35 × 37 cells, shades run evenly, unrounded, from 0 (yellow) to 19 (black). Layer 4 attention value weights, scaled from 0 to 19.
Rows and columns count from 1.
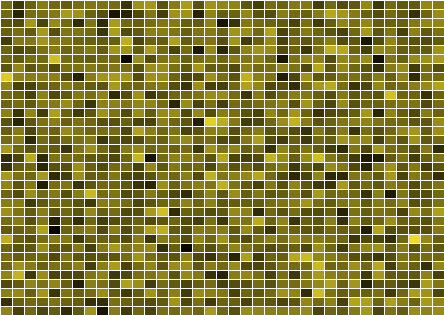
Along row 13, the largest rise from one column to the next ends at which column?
32
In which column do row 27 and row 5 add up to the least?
35
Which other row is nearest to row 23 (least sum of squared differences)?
12
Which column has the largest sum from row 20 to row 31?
5
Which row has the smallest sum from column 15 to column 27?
18
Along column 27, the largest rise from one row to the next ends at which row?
19
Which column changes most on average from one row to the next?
13
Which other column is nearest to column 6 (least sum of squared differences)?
34
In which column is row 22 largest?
33
